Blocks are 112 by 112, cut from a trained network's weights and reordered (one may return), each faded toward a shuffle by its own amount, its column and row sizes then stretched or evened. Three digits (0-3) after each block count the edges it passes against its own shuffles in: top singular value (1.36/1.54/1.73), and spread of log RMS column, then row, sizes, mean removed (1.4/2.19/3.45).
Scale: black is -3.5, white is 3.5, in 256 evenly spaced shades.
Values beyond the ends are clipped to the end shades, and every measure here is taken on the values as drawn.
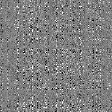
0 3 2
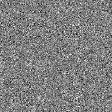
1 1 1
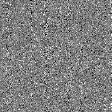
0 2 0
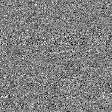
2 0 2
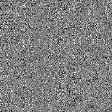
3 2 1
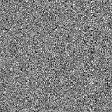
3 1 1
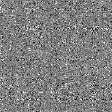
0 2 2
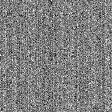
3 0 1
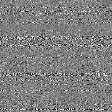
2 0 3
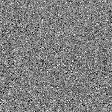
2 0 1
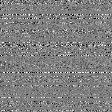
2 0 3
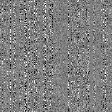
1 3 1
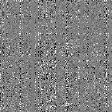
1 3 2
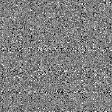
1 2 2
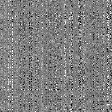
3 3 2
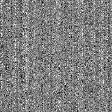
3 2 0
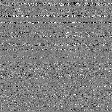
0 0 3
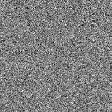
2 0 1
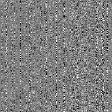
3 3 1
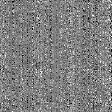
2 3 1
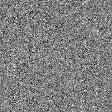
0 1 0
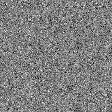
0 0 1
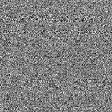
3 0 2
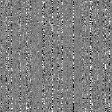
2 3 1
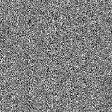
2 2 0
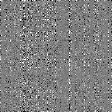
1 3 2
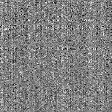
3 1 2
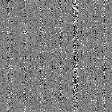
1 3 2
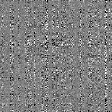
2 3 2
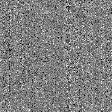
0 2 0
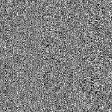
2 2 0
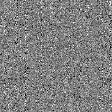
1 2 0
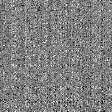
3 1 2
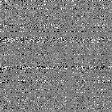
1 2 3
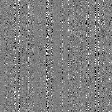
1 3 1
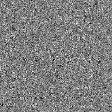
1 1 1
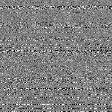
3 0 3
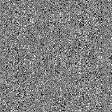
1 2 1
